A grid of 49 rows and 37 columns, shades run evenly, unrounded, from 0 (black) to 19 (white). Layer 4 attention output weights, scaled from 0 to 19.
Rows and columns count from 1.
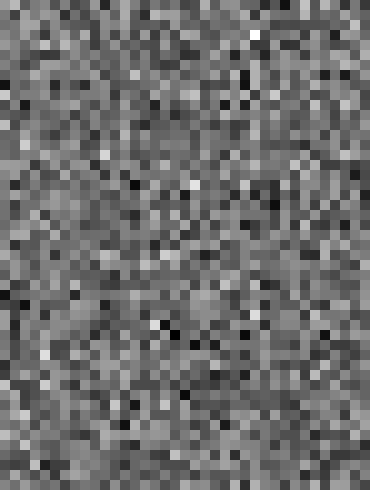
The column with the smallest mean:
27
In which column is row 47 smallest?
5
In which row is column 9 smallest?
9
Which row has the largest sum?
10
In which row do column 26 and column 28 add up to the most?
4
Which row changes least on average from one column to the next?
28
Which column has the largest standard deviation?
26
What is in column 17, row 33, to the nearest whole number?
1
